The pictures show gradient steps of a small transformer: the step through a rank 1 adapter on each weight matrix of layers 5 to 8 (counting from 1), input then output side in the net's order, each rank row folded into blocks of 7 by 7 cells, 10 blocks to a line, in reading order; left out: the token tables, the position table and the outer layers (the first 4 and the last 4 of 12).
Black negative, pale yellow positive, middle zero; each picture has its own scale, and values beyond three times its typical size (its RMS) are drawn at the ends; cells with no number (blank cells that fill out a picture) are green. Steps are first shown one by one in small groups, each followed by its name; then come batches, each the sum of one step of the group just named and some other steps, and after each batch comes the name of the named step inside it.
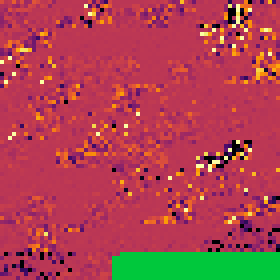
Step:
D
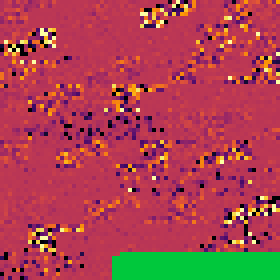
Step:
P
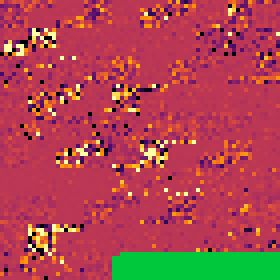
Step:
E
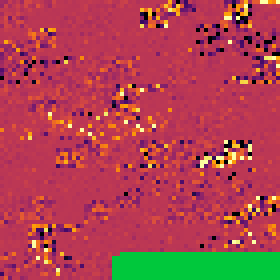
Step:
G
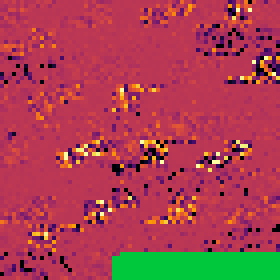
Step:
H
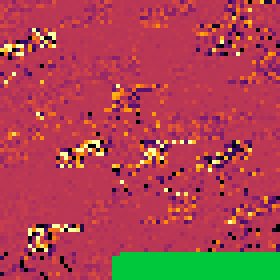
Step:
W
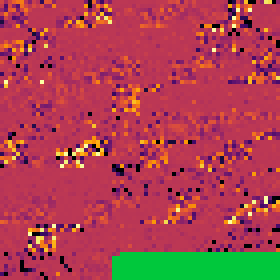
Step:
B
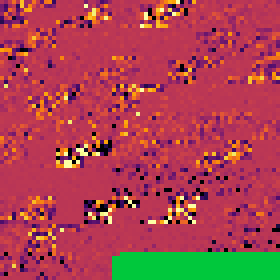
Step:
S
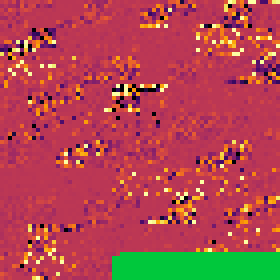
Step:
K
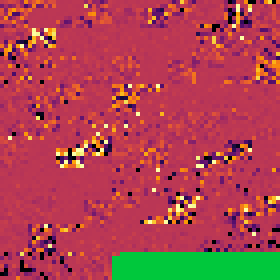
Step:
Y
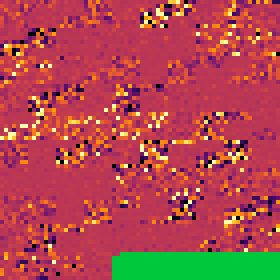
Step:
W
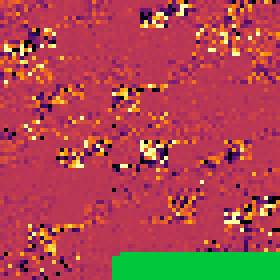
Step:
B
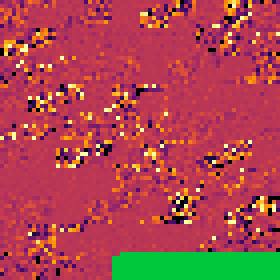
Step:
E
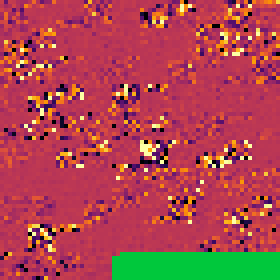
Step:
G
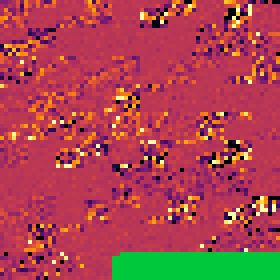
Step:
H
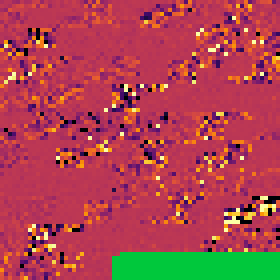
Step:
B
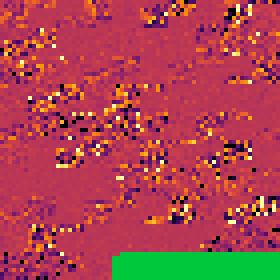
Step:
Y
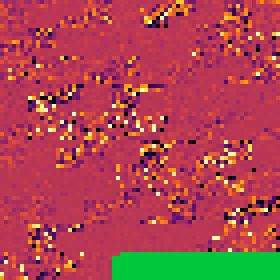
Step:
G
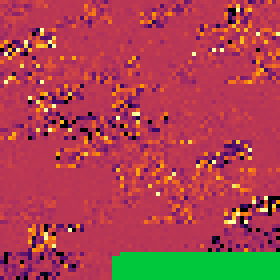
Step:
D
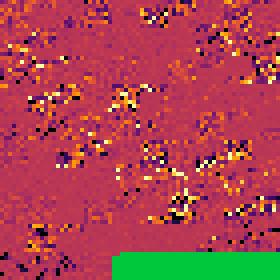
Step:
G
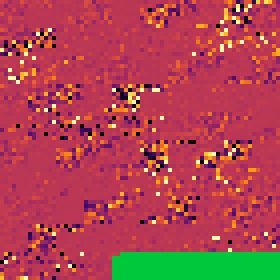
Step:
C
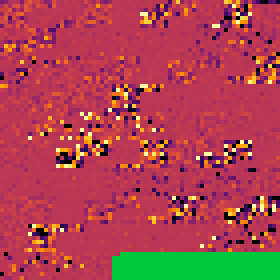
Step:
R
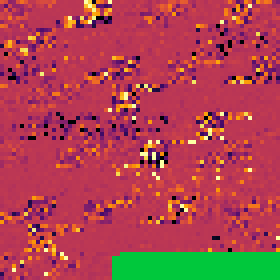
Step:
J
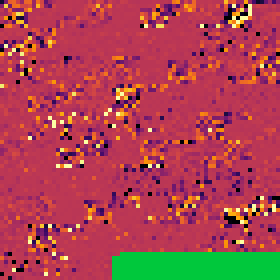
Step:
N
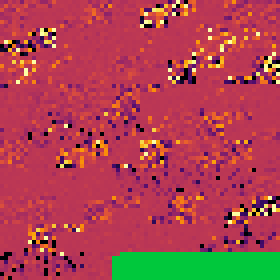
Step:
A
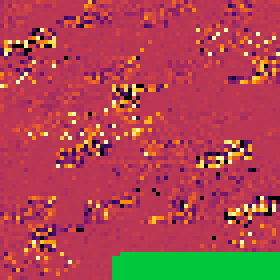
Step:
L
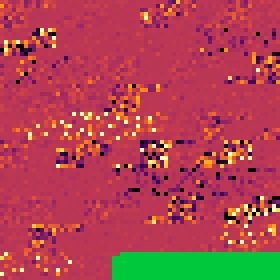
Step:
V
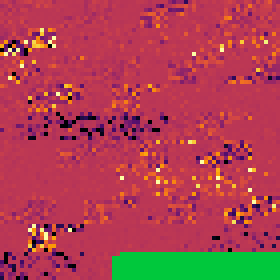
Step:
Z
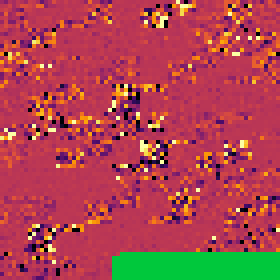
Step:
R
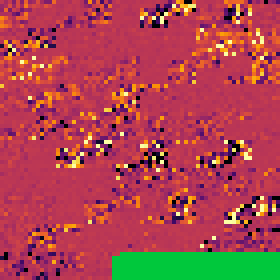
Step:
R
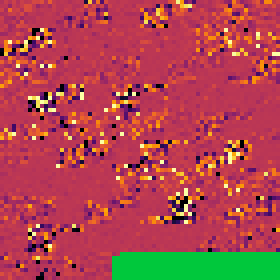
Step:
L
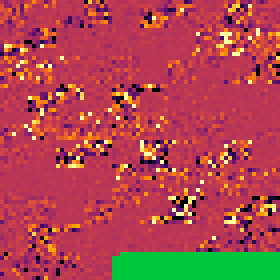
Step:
R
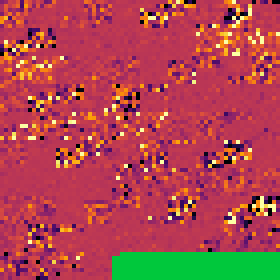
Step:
N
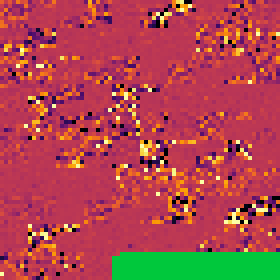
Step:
J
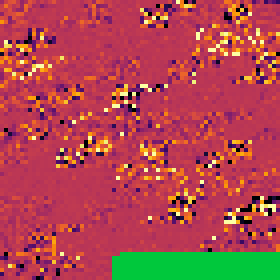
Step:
R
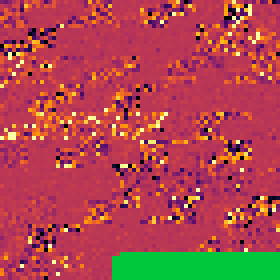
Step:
N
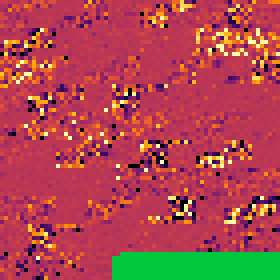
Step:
L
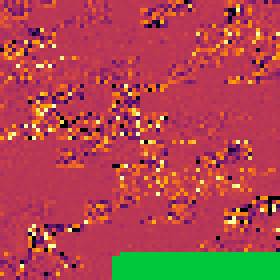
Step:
Z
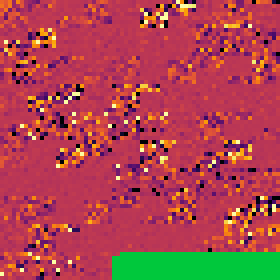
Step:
V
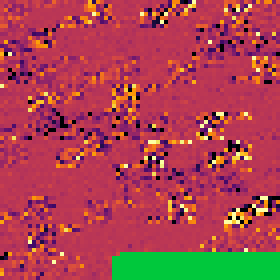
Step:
J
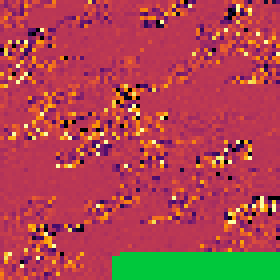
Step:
L
